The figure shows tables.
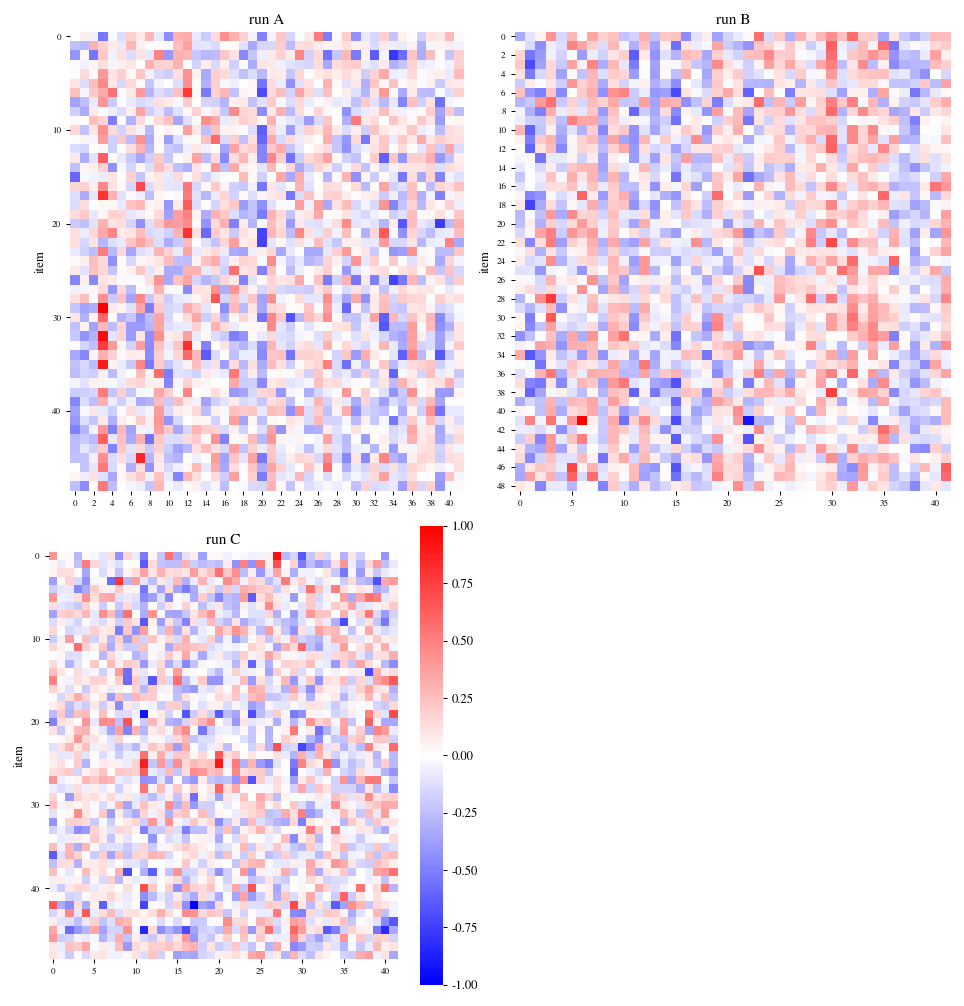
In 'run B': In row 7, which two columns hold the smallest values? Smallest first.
19, 16
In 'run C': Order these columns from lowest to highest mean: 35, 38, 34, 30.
30, 34, 35, 38
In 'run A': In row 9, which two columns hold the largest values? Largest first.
30, 14
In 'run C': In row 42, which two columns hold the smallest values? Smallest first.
17, 11
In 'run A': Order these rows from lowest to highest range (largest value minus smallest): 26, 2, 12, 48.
12, 48, 26, 2
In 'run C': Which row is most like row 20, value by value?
7
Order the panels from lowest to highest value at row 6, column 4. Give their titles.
run B, run C, run A
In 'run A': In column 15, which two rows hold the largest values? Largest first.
28, 11
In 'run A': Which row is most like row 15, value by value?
40
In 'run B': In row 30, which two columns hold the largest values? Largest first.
3, 32
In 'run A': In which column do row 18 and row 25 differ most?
29
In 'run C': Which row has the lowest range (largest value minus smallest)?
39
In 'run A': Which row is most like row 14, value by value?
27
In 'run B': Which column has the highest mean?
30
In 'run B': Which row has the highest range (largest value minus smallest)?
41
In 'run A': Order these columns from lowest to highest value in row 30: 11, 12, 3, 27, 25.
11, 12, 25, 27, 3
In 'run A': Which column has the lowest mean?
20
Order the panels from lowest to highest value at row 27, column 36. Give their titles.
run C, run A, run B
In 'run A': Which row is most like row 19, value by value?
4
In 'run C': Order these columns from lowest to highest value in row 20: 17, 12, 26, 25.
25, 26, 17, 12
